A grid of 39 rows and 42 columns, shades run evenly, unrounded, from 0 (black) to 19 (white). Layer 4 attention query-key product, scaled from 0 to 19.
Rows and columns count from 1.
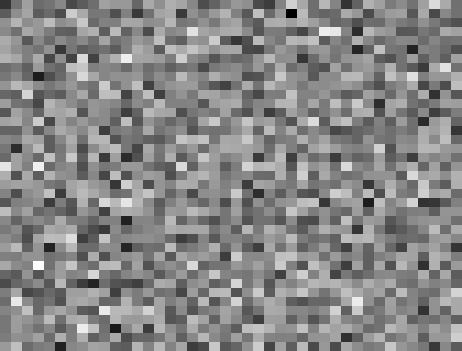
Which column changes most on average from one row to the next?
12
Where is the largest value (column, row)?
4, 30
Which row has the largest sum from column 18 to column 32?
37
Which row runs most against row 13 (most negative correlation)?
19
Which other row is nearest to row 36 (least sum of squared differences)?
3
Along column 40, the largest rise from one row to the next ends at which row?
14
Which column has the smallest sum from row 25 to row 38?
39
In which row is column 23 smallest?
21
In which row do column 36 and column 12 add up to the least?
25
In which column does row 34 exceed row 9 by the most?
2
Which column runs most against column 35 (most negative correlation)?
15
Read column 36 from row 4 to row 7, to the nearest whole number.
11 9 9 6
